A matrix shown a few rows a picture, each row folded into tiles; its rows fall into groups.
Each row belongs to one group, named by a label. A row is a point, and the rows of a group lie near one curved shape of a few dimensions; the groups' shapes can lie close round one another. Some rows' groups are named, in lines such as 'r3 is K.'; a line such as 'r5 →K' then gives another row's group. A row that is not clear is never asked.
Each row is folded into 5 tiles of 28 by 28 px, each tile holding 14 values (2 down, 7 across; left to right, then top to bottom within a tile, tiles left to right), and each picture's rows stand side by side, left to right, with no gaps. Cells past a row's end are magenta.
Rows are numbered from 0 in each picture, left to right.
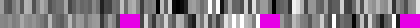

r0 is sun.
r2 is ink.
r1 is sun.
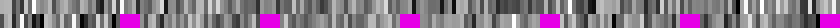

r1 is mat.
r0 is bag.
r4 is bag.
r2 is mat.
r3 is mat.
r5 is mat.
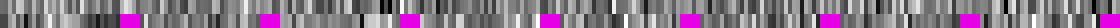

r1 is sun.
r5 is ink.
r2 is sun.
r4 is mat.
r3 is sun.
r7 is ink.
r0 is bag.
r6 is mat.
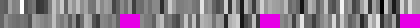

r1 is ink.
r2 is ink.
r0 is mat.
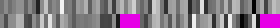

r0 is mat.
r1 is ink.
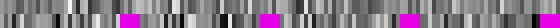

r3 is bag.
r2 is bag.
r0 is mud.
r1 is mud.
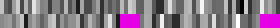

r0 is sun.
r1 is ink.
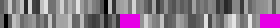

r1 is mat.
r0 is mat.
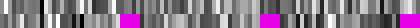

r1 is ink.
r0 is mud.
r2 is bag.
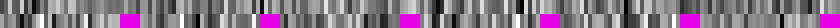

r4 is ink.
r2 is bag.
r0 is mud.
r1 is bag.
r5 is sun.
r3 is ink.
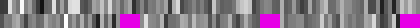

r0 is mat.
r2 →mat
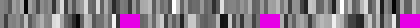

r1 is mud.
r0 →ink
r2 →ink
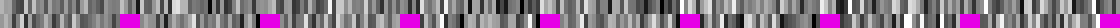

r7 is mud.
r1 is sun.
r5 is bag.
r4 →sun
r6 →mat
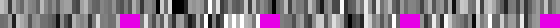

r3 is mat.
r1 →sun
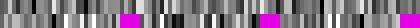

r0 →mat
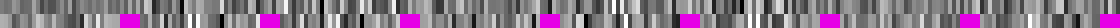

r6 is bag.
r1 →mud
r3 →bag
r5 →mud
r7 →mud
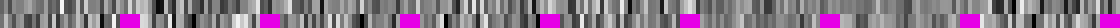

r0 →ink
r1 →bag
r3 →mat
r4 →bag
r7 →bag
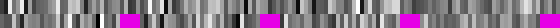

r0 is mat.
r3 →sun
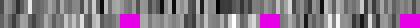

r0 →ink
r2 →mud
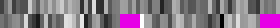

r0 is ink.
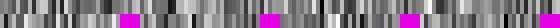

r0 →mat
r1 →bag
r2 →mud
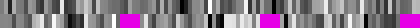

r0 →ink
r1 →sun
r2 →bag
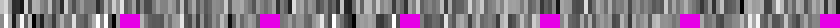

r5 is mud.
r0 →bag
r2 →ink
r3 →ink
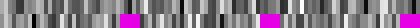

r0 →bag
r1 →mud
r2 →mat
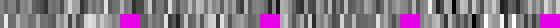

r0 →sun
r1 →ink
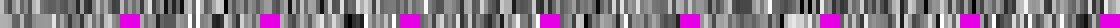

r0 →sun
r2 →ink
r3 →mud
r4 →mat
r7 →bag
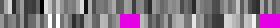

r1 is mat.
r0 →mud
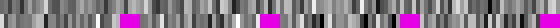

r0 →sun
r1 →mud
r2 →bag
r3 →sun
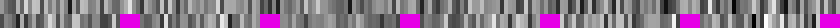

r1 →ink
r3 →ink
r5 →mat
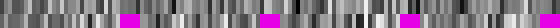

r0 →ink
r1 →bag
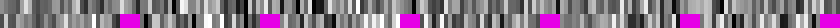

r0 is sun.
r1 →mat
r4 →ink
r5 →bag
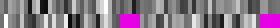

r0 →sun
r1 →mat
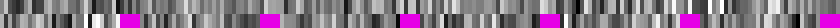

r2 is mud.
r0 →mud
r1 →bag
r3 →bag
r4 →ink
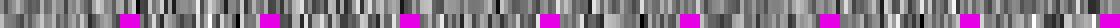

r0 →mud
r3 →mud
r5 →mud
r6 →mud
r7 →mat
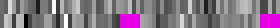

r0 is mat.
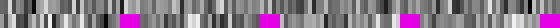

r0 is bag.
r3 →sun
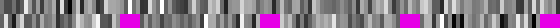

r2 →sun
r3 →bag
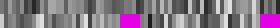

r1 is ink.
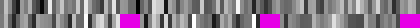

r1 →ink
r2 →mat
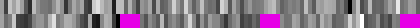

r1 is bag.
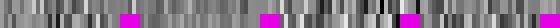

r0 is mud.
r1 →sun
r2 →sun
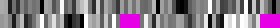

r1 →sun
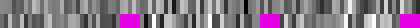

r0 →bag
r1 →mat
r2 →sun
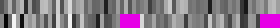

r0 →mat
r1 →sun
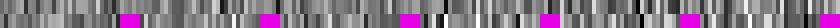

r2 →bag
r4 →sun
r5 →bag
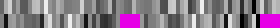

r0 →bag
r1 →ink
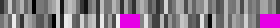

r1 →bag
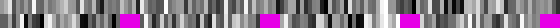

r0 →bag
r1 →bag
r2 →sun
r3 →mud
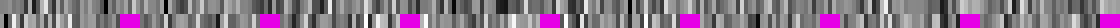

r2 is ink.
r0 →mat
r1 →ink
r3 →mat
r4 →bag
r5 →mud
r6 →mat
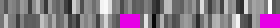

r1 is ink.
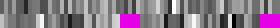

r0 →sun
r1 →mud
